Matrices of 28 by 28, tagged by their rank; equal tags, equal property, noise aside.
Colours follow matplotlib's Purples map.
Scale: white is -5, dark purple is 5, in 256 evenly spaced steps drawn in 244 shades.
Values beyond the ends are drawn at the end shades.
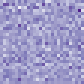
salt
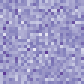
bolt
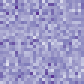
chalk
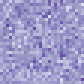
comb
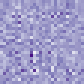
salt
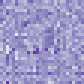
chalk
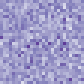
bolt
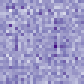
salt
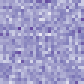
chalk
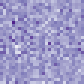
bolt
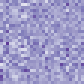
salt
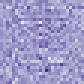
bolt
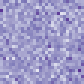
comb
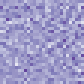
salt
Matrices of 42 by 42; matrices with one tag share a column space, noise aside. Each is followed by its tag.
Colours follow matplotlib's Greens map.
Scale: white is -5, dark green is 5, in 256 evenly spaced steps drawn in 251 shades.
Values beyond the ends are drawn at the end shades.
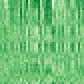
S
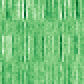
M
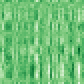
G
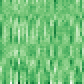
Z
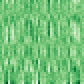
Z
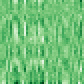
Z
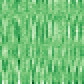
Z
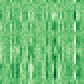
G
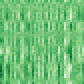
G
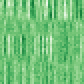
M
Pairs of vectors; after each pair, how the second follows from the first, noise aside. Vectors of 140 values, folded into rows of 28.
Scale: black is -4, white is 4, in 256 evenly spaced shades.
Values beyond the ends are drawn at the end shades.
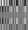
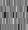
wrapped around, partly zeroed.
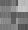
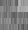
shrunk.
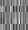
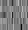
wrapped around, negated, partly zeroed.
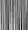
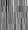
reversed, partly zeroed.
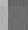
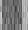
wrapped around.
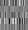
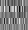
wrapped around.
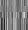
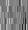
wrapped around, partly zeroed.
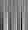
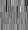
reversed, partly zeroed.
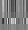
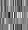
wrapped around.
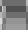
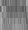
shrunk.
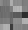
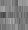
reversed, shrunk.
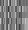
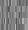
shrunk.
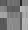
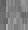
reversed, negated, shrunk.
